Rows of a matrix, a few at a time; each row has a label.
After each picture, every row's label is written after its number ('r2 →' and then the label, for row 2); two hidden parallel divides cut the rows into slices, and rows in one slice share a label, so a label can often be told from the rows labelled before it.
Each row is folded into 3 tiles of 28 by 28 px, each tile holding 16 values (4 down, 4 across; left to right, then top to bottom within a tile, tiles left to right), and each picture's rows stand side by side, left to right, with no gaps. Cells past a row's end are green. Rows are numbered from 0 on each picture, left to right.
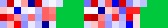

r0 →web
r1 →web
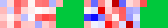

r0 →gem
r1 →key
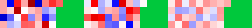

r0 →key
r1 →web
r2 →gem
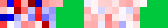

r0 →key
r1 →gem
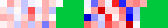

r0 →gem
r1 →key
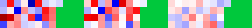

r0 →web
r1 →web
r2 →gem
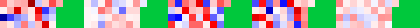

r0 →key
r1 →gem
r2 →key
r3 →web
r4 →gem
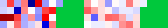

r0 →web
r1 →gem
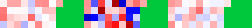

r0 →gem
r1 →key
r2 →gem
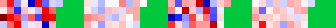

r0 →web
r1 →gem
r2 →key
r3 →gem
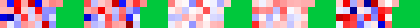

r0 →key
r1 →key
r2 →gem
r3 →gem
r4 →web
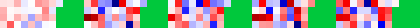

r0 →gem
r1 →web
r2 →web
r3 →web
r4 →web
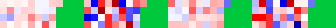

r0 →gem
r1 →key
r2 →gem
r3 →web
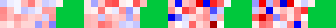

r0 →gem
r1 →gem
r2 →key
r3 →web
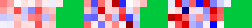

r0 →gem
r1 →key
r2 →web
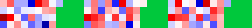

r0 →web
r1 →web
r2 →web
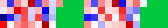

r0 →key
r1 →key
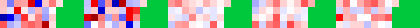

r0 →key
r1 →web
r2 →gem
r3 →gem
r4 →gem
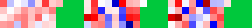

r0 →gem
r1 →web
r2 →web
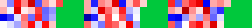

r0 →key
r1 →key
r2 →key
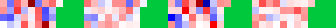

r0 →key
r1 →gem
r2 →key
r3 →gem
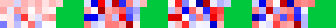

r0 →gem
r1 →key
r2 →web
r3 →key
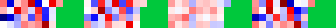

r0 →key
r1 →key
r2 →gem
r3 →key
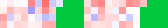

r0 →gem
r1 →gem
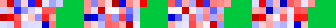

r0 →web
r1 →key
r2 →key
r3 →web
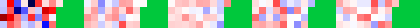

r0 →web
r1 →gem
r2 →gem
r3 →gem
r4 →gem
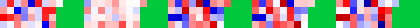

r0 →web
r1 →gem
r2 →key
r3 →key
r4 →web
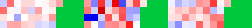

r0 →gem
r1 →key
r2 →gem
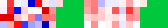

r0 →web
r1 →gem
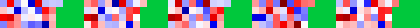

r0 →web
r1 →web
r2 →web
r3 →key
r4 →web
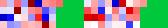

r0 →key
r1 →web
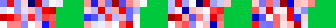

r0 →web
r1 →key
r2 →web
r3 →key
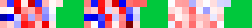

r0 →key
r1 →key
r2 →gem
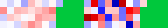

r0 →gem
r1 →web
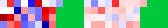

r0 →web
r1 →gem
